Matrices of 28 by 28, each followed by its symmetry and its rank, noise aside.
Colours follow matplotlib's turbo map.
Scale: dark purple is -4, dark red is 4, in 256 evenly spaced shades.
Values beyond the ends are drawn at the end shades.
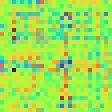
no symmetry, rank four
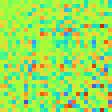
antisymmetric, rank four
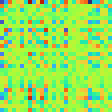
no symmetry, rank two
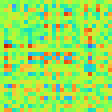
no symmetry, rank three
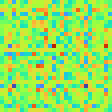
no symmetry, rank four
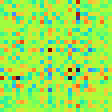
symmetric, rank three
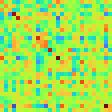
symmetric, rank four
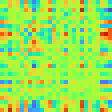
antisymmetric, rank two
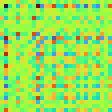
symmetric, rank two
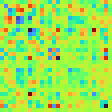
symmetric, rank three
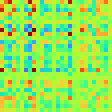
symmetric, rank two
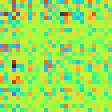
antisymmetric, rank two
